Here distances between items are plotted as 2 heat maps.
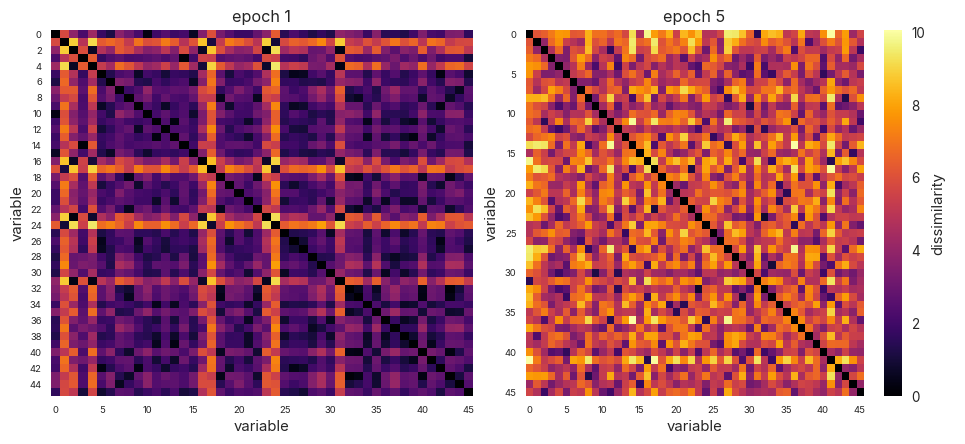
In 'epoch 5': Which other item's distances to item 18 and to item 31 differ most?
0
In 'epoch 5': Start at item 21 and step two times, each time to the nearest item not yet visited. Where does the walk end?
19
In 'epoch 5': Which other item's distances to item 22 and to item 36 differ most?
17
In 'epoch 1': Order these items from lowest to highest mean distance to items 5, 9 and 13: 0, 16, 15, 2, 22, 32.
15, 0, 22, 32, 16, 2
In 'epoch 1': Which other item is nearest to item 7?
44
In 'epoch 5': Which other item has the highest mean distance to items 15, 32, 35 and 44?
41
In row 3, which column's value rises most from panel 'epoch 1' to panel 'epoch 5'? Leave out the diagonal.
14
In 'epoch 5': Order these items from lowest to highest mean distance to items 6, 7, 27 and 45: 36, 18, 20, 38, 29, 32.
18, 38, 32, 20, 36, 29
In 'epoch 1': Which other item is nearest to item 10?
0
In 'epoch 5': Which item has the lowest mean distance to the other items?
30
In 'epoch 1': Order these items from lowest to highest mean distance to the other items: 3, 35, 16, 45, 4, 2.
45, 3, 35, 16, 2, 4
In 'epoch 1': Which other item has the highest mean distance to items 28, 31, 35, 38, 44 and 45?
24
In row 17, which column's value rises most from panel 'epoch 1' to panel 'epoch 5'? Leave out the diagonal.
1
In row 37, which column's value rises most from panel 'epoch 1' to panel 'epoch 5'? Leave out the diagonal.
0
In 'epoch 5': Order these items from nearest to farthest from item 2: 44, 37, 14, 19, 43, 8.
44, 37, 19, 43, 8, 14
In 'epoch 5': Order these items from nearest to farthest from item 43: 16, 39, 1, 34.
34, 39, 1, 16
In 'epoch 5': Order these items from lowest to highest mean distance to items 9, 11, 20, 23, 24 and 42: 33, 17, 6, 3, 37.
3, 6, 37, 33, 17
